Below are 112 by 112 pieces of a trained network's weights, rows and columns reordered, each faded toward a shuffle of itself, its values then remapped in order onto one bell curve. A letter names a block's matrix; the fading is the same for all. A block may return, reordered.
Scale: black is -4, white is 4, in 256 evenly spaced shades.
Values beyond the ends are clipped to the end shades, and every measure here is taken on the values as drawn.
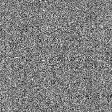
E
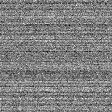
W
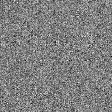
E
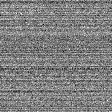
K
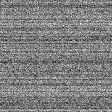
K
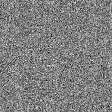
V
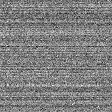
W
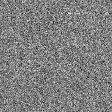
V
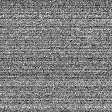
W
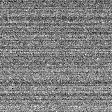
K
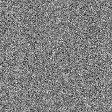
V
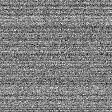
W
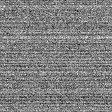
K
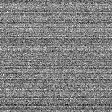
W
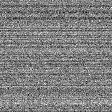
K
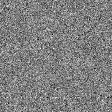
V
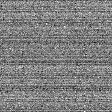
K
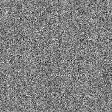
E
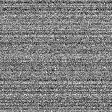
W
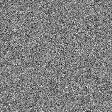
V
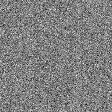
V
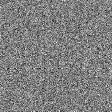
V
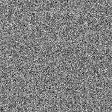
V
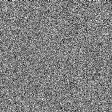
V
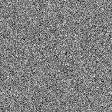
V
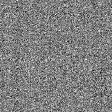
E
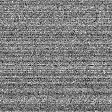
W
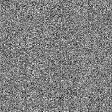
E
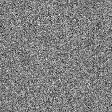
V
